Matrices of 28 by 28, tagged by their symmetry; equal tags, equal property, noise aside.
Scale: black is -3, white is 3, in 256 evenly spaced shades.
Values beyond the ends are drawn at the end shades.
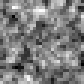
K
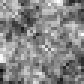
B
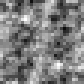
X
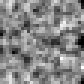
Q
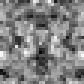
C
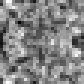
Q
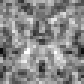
C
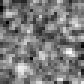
K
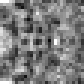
Q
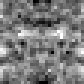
C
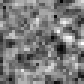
K
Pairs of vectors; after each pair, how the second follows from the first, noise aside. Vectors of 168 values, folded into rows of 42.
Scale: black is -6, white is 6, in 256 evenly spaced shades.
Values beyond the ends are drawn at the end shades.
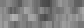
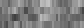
negated.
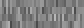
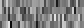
scaled up.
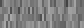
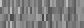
negated.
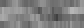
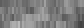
wrapped around.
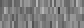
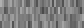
negated.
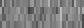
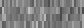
negated.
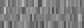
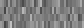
negated.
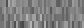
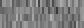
reversed, negated.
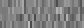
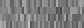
sign-scrambled.
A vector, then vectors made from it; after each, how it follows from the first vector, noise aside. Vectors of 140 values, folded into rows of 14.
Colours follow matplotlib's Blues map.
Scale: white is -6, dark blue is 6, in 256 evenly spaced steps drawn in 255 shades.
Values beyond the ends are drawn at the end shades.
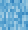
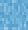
wrapped around, shrunk.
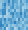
reversed, negated.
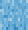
reversed, partly zeroed.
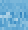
reversed, negated, partly zeroed.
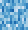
wrapped around, negated, scaled up.
